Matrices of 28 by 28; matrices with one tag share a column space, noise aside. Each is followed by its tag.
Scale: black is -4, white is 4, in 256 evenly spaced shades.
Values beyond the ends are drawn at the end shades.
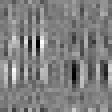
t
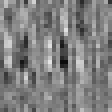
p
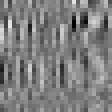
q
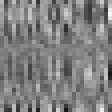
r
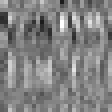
q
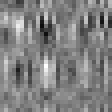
q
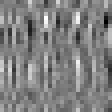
q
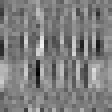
t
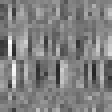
t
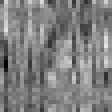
p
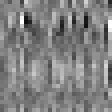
q
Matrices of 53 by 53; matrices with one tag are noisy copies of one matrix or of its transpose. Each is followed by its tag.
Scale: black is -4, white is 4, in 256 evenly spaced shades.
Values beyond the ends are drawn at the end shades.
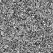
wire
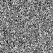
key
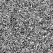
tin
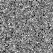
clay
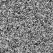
wire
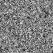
wire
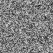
clay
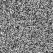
wire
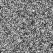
tin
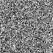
clay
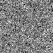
key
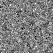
tin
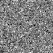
key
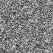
clay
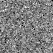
clay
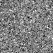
wire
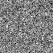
clay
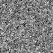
wire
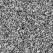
tin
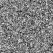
tin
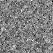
clay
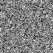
key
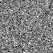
wire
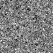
wire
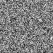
tin
